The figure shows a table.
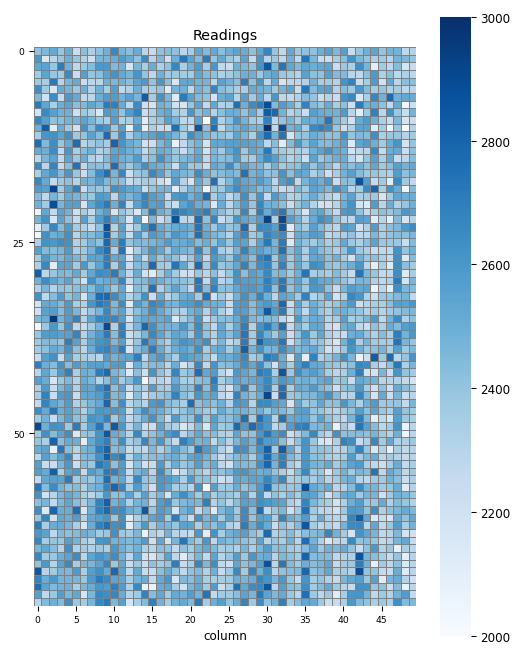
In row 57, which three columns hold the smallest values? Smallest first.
22, 48, 15
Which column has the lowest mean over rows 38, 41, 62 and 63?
12
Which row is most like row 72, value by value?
39
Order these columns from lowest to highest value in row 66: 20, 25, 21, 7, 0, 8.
20, 25, 21, 7, 8, 0
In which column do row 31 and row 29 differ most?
15
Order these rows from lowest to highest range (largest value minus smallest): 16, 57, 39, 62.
16, 39, 62, 57
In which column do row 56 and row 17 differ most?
42
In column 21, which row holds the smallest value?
60
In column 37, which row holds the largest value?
10
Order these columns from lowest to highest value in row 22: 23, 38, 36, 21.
36, 38, 23, 21
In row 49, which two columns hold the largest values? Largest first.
0, 10
